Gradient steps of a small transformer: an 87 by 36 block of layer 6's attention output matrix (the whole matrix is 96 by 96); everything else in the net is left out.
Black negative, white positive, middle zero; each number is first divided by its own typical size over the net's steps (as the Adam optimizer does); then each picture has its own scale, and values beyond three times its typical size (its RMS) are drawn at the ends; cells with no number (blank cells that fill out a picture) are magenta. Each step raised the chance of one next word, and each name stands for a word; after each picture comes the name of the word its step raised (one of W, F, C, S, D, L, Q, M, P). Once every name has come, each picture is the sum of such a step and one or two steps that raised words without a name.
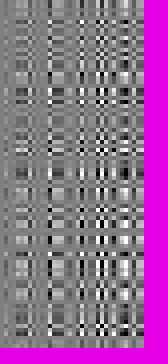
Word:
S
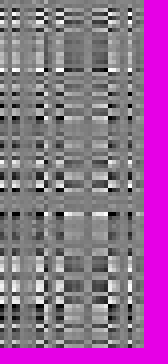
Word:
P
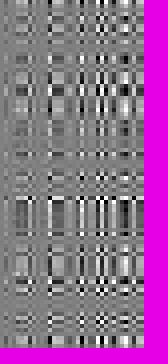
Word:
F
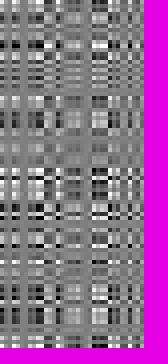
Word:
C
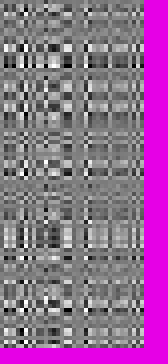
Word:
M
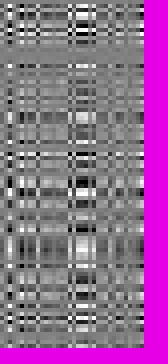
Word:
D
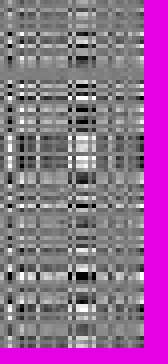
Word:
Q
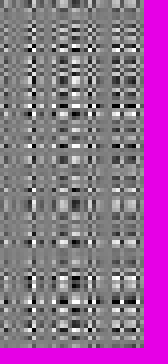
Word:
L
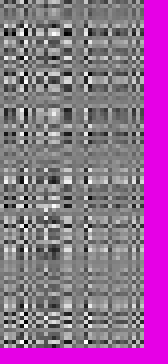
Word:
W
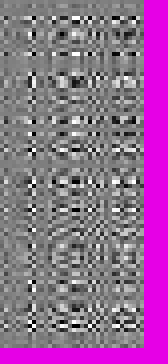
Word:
W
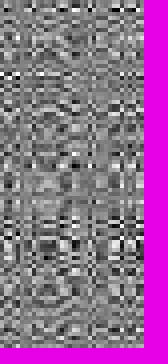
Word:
L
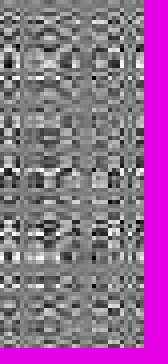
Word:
M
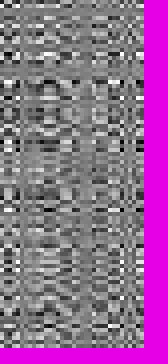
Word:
W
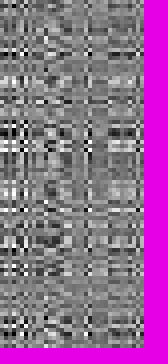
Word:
S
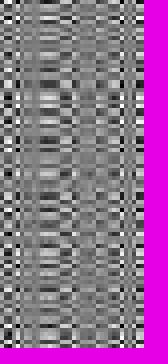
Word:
P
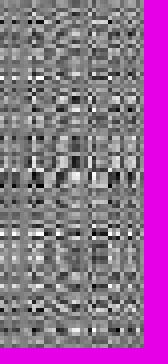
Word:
Q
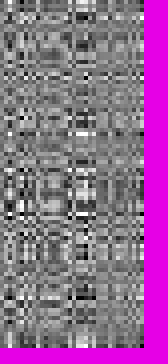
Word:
C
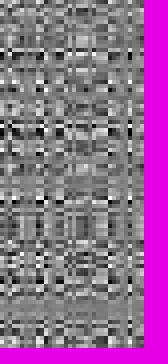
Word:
F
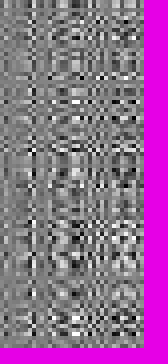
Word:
S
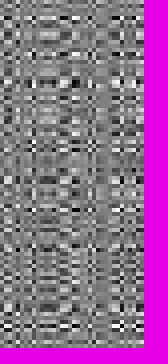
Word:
W
